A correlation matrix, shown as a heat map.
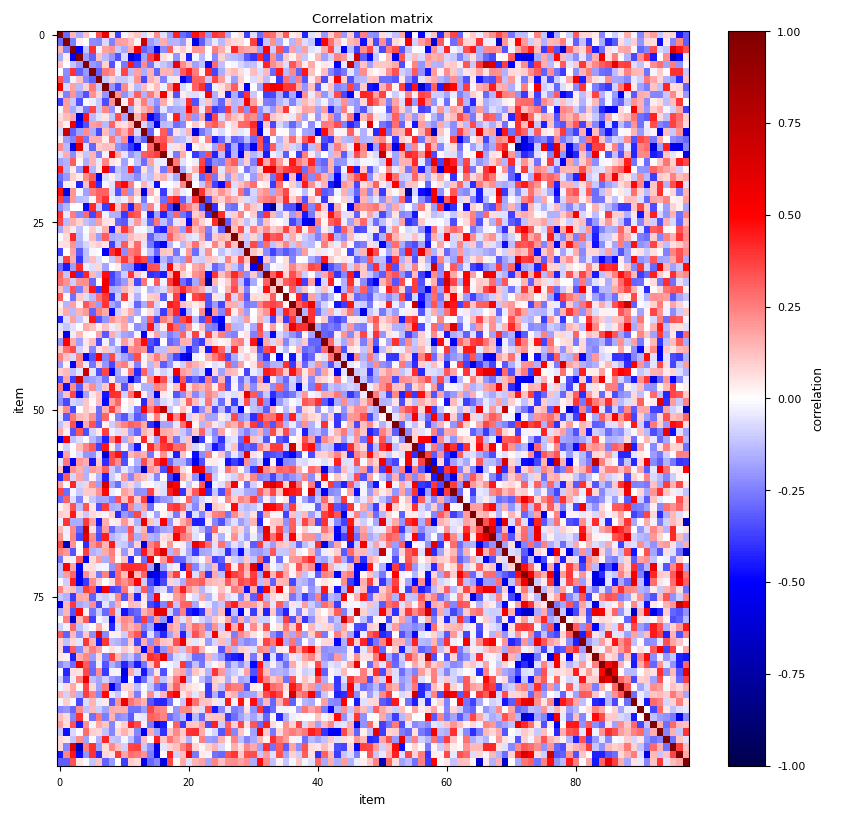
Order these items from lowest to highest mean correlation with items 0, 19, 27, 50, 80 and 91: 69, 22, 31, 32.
31, 22, 32, 69
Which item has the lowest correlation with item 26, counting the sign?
77
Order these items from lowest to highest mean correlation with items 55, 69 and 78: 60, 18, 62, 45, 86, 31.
62, 31, 60, 86, 18, 45
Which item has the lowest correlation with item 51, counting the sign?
71
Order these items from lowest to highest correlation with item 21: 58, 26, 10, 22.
26, 10, 22, 58
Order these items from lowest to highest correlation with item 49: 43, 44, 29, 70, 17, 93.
43, 17, 70, 44, 29, 93
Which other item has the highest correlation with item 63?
60
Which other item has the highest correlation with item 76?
96
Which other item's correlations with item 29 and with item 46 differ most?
3
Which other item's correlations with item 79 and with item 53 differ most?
15
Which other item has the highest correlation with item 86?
84
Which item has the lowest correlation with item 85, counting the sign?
10
